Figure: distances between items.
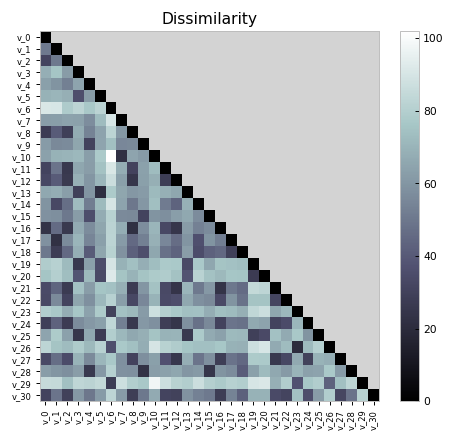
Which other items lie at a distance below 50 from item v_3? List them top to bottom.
v_5, v_13, v_19, v_20, v_25
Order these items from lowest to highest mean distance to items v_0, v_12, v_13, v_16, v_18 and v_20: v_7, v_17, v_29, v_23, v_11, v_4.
v_11, v_17, v_4, v_7, v_23, v_29
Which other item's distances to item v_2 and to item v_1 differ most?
v_17
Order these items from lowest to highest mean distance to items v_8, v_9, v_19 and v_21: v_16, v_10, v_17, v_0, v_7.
v_16, v_0, v_17, v_7, v_10
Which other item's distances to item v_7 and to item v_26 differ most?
v_10
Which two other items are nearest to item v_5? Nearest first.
v_13, v_25
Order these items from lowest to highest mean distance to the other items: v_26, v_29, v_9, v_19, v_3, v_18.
v_18, v_9, v_3, v_19, v_26, v_29
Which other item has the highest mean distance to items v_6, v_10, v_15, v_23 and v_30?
v_20
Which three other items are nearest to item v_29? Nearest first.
v_6, v_23, v_26
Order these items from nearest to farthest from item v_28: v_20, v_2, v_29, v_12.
v_2, v_12, v_20, v_29
